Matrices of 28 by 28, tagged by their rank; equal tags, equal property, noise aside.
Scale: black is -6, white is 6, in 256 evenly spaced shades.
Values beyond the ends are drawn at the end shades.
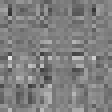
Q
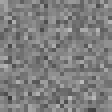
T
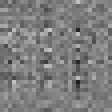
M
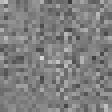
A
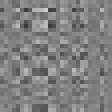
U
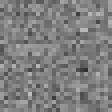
T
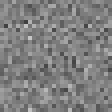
T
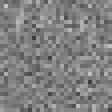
T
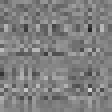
Q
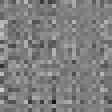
Q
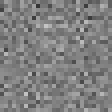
A
